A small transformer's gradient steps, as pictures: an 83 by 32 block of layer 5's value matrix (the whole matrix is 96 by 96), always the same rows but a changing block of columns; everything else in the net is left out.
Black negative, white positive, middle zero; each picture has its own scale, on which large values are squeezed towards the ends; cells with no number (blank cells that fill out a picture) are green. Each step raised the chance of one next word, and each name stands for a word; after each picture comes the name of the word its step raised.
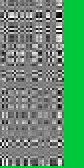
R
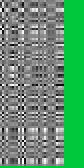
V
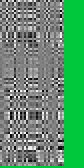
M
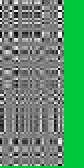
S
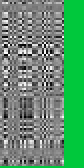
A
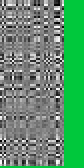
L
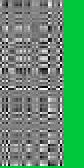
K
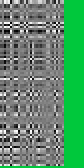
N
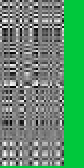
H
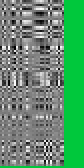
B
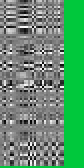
H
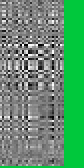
A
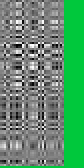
A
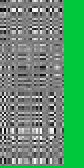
V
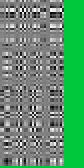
V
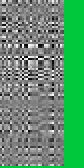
N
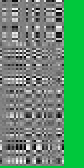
M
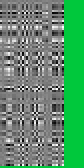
K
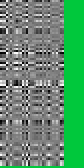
H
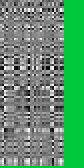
V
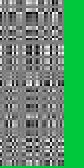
B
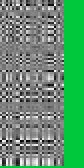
L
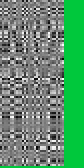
M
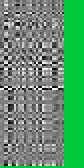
K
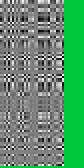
N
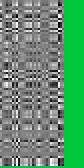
R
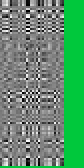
R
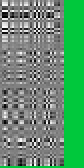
R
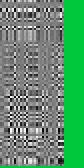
V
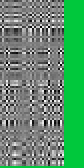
H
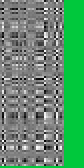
M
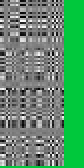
L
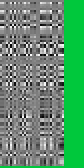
A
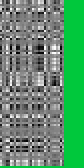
B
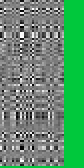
M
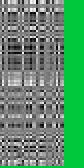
B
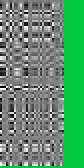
K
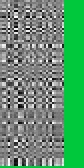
R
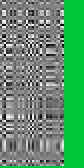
A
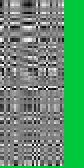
K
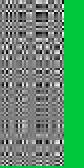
S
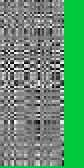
H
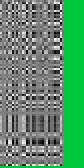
S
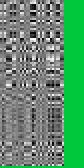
S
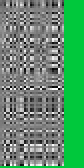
K
